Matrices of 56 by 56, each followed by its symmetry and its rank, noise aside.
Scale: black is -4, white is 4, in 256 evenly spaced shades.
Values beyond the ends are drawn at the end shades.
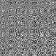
antisymmetric, rank six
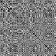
symmetric, rank seven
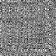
no symmetry, rank six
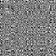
antisymmetric, rank six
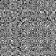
symmetric, rank eight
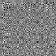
no symmetry, rank six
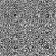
symmetric, rank eight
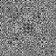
symmetric, rank eight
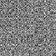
symmetric, rank eight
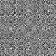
symmetric, rank seven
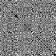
symmetric, rank seven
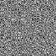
antisymmetric, rank eight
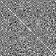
symmetric, rank six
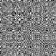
symmetric, rank six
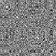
symmetric, rank seven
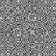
symmetric, rank six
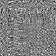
antisymmetric, rank eight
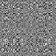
no symmetry, rank six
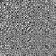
symmetric, rank six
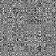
no symmetry, rank seven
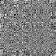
symmetric, rank seven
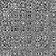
symmetric, rank seven
